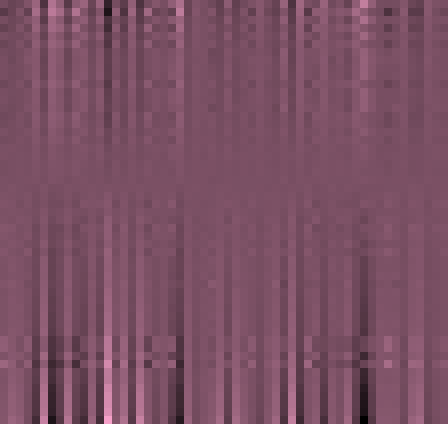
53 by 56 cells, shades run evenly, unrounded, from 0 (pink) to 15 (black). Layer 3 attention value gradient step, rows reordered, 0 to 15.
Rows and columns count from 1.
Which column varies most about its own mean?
14
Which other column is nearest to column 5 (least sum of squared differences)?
38
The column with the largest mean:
46
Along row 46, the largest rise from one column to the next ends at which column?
15
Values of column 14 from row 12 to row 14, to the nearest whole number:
9 9 9
